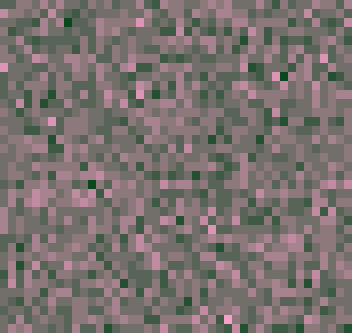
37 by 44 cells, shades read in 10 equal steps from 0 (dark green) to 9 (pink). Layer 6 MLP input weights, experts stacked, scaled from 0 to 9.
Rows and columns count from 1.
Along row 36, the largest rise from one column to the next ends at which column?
29
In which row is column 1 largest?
8
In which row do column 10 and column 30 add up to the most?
37
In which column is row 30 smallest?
3
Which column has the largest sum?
40
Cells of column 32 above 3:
26
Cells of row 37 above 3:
27
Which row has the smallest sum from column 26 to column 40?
14
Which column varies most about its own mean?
18
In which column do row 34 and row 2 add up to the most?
7
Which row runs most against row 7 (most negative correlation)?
5
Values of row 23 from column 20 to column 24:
2 5 3 6 4
